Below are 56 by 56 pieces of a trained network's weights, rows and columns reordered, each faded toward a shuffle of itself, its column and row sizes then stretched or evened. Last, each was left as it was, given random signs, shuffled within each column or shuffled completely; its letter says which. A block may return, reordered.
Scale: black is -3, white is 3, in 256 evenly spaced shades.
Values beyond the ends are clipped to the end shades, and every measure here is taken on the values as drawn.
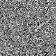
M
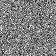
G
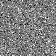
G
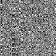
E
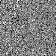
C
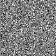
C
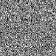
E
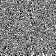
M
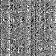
E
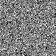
G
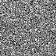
C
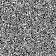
G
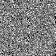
C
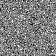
G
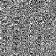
E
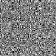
E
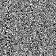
C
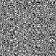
E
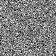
G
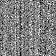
C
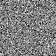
G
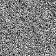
C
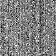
C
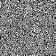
M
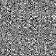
E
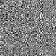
E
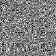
E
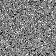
G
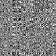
E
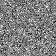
G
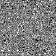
M
